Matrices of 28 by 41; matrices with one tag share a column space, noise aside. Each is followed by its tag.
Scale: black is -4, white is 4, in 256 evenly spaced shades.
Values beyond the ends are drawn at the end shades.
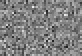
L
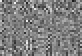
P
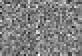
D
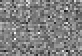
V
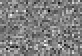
L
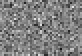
D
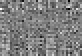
P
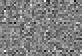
V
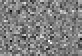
L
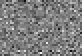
V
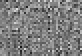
P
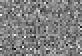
L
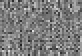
P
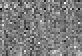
P
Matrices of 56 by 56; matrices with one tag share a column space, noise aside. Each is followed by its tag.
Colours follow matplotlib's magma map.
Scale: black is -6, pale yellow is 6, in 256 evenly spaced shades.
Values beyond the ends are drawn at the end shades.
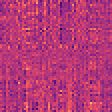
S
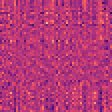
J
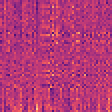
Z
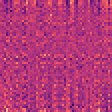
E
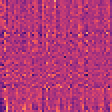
Z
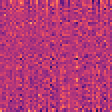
E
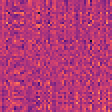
J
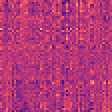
S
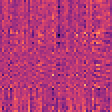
Z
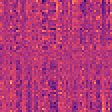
S
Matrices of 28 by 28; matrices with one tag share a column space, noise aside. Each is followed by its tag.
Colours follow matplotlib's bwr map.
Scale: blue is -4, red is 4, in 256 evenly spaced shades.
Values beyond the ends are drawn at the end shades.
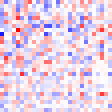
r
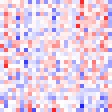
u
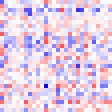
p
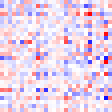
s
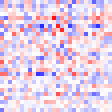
r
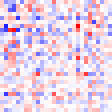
r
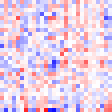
u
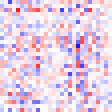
p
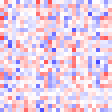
u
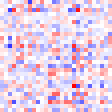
p
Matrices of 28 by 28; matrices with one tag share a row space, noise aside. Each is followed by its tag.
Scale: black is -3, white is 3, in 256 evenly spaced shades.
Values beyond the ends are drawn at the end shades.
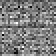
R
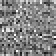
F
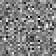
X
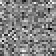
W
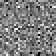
X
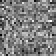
W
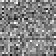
R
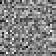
W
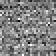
R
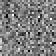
X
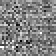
F
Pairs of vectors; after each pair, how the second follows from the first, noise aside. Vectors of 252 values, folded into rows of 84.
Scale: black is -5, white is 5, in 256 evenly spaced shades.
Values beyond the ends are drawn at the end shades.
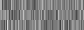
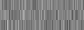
shrunk.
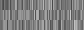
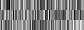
reversed, negated, scaled up.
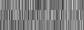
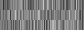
wrapped around, negated.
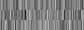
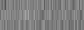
wrapped around, shrunk.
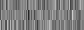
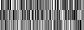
wrapped around, negated, scaled up.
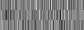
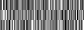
wrapped around, negated, scaled up.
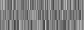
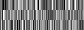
reversed, negated, scaled up.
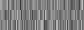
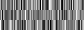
wrapped around, negated, scaled up.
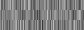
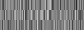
shuffled.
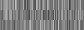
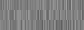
wrapped around, shrunk.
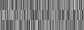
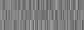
wrapped around, shrunk.
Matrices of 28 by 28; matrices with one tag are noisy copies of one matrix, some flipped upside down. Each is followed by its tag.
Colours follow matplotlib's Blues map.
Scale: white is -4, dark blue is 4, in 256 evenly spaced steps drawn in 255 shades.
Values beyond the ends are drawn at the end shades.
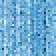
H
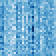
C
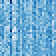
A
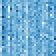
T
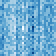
C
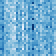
C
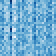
A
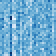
A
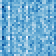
T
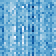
C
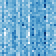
H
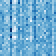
A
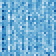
T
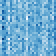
T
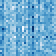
C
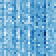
H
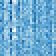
A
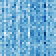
H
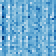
T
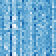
A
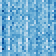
T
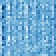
T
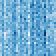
H
